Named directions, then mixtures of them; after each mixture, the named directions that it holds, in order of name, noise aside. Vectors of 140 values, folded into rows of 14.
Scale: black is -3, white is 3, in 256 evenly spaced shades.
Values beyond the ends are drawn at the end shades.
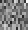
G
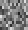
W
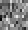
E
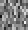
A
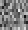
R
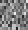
A, G.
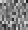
G.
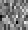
A, E, G.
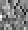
A, E, W.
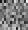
G.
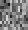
E, G, R.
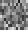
G, W.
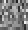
A, R.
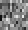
E.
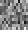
G, R, W.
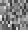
A, E, G.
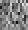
E, R, W.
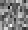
A, E, W.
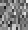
A, G.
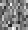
A, G, W.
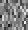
A.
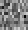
R.
